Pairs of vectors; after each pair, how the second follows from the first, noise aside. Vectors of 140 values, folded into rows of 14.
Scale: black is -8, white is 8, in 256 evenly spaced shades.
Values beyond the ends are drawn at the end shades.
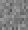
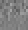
negated, partly zeroed.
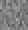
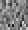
scaled up.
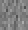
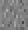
negated, partly zeroed.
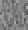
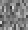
reversed, scaled up.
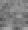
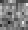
reversed, negated, scaled up.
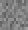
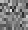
reversed, scaled up.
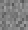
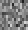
scaled up.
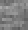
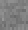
reversed, negated, shrunk.
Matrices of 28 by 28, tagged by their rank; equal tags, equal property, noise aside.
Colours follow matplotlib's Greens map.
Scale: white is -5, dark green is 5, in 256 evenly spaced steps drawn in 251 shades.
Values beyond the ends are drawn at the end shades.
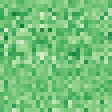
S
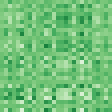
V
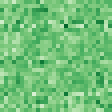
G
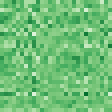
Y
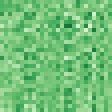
V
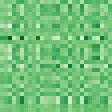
V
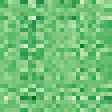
V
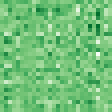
G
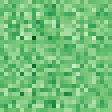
G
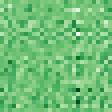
Y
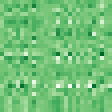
Y
